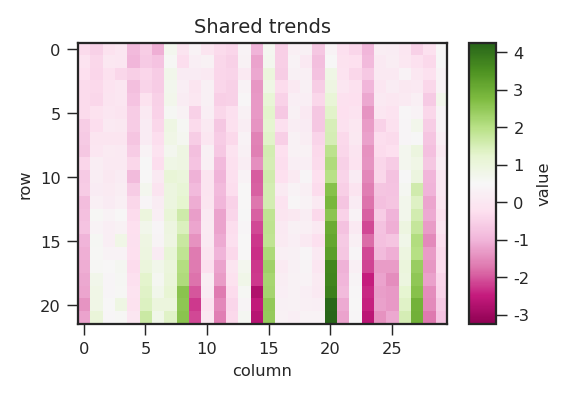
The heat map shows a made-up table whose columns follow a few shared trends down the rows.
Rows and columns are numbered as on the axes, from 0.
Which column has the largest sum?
20
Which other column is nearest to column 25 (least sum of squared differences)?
24
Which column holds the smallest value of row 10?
14
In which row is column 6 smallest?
0
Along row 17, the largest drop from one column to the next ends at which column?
21
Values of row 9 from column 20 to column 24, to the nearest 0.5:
2 -0.5 0 -1.5 -0.5
